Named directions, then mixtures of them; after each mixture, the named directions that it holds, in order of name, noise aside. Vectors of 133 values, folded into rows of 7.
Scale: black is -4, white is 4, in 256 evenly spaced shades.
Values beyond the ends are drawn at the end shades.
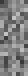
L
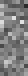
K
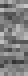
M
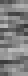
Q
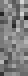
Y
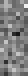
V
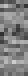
M.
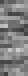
Q.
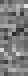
Q, V, Y.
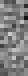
K, Q, Y.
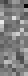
K, L, V.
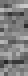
M, Q.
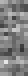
L, Q.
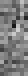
K, M, Y.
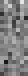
V, Y.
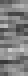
Q.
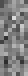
L.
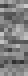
M.
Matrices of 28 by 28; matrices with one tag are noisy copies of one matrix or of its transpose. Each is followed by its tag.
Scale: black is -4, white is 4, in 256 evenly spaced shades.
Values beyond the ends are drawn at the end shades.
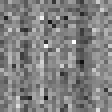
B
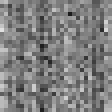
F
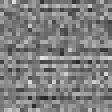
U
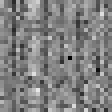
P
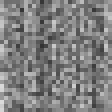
F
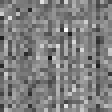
U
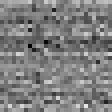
F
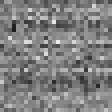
B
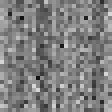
F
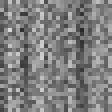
B
